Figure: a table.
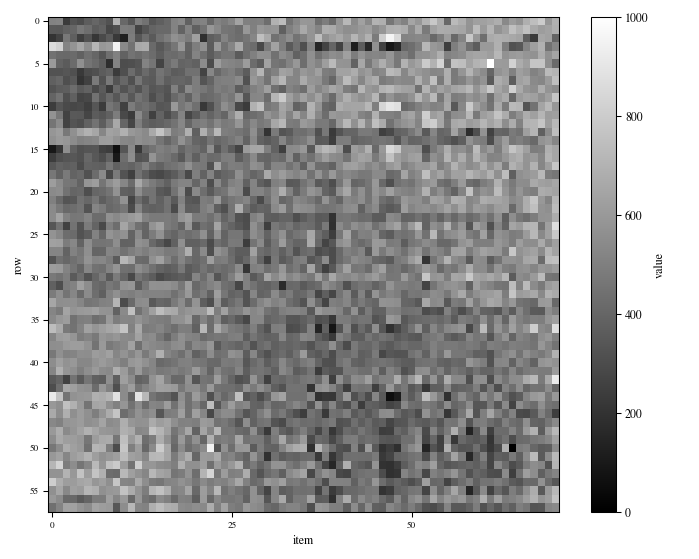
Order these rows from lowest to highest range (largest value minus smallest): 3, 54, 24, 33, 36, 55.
33, 54, 55, 24, 36, 3
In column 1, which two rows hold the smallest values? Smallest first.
15, 2
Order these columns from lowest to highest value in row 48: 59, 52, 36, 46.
46, 52, 59, 36
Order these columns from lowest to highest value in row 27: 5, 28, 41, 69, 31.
31, 41, 5, 28, 69
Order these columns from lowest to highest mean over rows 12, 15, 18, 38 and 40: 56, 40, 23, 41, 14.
23, 14, 41, 40, 56
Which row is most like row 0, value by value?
12
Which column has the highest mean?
70
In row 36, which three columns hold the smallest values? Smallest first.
39, 37, 47
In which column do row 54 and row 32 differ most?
64
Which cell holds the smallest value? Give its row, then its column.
50, 64
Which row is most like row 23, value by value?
35
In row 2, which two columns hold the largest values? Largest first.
47, 48
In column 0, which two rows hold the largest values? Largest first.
44, 3
